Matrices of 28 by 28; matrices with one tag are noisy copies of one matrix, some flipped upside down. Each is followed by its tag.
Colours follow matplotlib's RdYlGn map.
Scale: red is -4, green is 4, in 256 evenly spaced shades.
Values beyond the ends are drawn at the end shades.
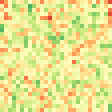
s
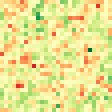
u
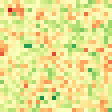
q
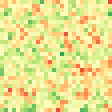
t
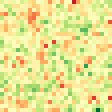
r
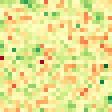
t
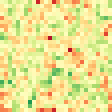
s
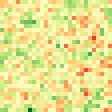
t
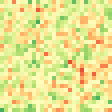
t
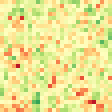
u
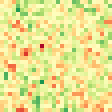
u
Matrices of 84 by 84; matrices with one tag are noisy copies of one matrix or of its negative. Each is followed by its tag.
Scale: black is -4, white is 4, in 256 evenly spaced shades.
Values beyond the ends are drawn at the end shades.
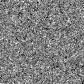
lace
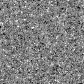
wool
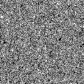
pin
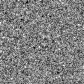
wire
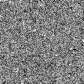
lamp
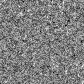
lace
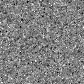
wire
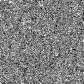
lamp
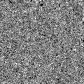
lamp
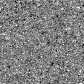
wool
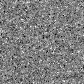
wire
